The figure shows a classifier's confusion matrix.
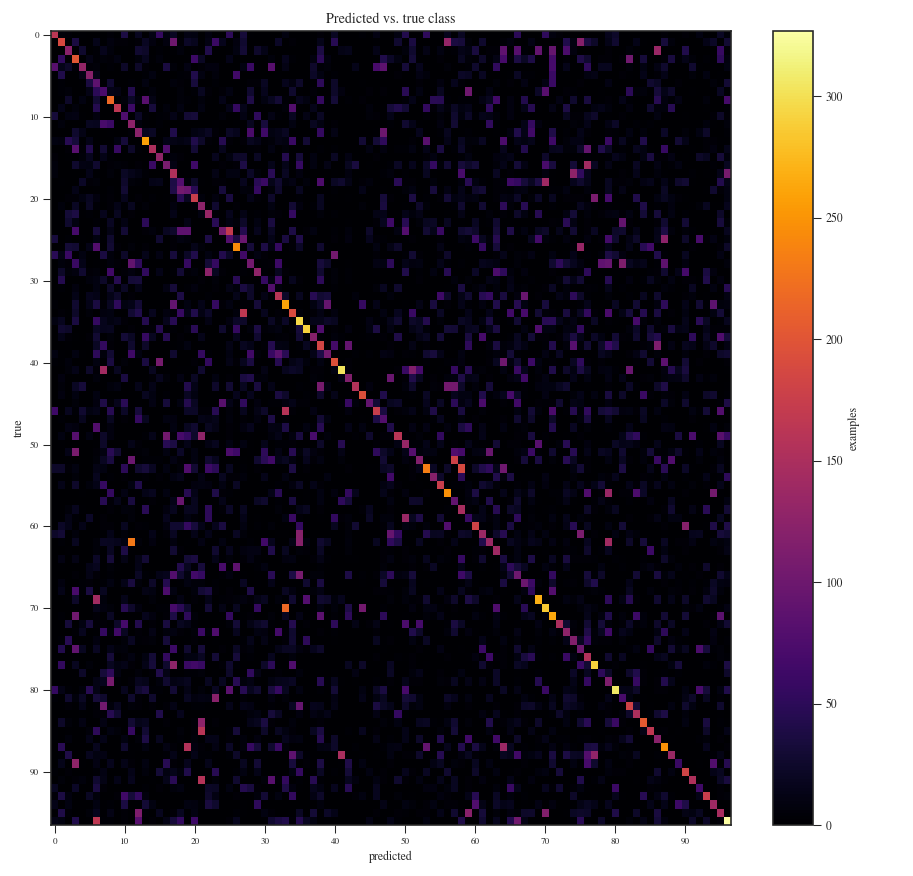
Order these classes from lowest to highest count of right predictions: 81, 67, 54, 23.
23, 81, 67, 54
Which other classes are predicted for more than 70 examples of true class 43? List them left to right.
38, 56, 57
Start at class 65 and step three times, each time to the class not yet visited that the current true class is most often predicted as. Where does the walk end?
3
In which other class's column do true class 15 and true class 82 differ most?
7
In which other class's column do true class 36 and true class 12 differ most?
47
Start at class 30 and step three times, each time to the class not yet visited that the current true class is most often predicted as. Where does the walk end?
68
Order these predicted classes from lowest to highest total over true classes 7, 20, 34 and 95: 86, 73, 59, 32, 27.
32, 73, 86, 27, 59
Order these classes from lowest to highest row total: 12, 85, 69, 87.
85, 12, 69, 87
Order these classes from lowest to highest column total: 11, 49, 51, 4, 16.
4, 49, 51, 16, 11
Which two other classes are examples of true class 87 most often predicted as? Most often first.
19, 64
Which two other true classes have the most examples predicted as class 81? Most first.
28, 23
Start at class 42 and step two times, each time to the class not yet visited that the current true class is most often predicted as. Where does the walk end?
6
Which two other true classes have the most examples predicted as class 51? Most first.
41, 34
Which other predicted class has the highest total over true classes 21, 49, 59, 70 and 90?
33
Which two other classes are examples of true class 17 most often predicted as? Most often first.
74, 96
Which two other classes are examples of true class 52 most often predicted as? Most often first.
57, 11
